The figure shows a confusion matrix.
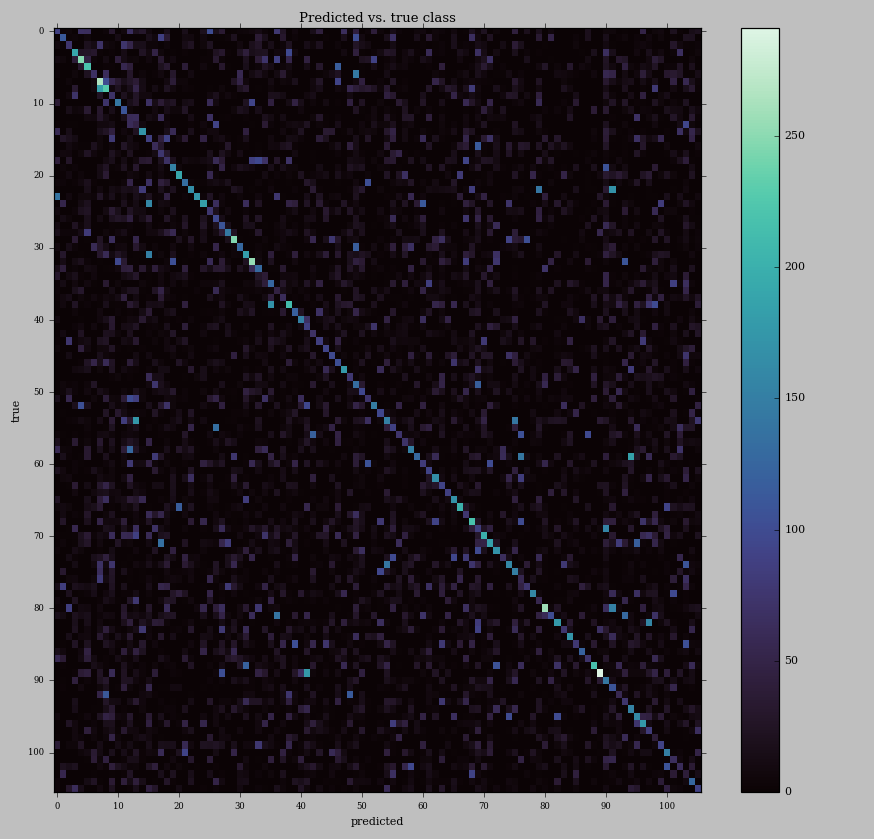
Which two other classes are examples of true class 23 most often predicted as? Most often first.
0, 36
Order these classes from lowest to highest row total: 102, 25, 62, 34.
34, 25, 62, 102
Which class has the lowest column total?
23
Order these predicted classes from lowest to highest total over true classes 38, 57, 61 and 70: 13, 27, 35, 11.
27, 11, 13, 35
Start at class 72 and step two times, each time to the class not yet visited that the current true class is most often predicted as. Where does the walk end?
90
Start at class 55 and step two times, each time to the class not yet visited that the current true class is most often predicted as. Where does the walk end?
67
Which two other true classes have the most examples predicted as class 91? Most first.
22, 80
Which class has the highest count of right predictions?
89
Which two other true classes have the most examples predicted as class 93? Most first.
81, 32
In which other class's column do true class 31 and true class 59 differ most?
94
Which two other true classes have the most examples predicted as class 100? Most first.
102, 66
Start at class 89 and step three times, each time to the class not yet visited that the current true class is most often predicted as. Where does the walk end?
4
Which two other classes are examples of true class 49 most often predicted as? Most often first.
69, 16
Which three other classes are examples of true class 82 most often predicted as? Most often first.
97, 69, 53
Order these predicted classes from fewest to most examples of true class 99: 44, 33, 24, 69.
44, 24, 69, 33
